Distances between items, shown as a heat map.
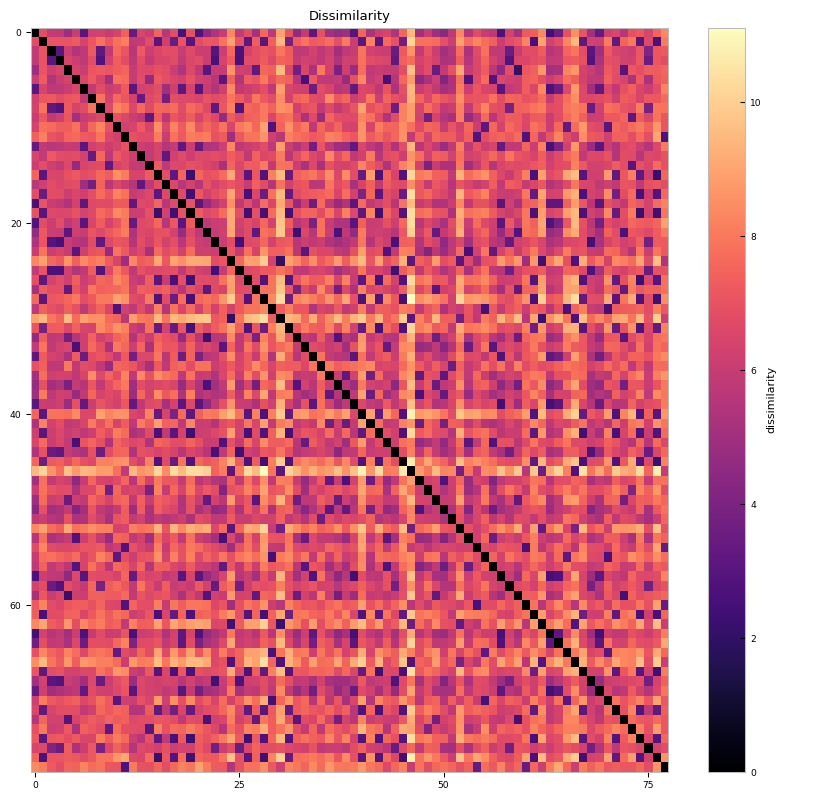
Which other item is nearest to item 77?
11
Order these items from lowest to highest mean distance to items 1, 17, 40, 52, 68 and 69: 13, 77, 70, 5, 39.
39, 13, 5, 70, 77
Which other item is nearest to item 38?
47
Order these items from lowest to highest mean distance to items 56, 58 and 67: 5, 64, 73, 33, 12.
5, 33, 12, 64, 73
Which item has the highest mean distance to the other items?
46
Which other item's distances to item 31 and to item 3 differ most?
8
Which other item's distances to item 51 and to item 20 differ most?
35
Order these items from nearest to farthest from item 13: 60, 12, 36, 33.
12, 60, 33, 36
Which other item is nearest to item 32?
21
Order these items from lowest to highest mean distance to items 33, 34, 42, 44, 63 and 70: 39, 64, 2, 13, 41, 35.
39, 64, 2, 41, 13, 35
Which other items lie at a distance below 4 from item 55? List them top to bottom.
10, 29, 65, 70
